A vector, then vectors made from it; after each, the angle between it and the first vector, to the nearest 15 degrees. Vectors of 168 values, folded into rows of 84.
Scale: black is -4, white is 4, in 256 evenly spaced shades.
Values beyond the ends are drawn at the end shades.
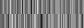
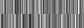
75 degrees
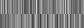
75 degrees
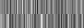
150 degrees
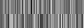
30 degrees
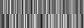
30 degrees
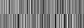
90 degrees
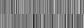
90 degrees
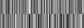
75 degrees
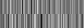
15 degrees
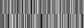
15 degrees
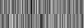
30 degrees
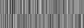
120 degrees
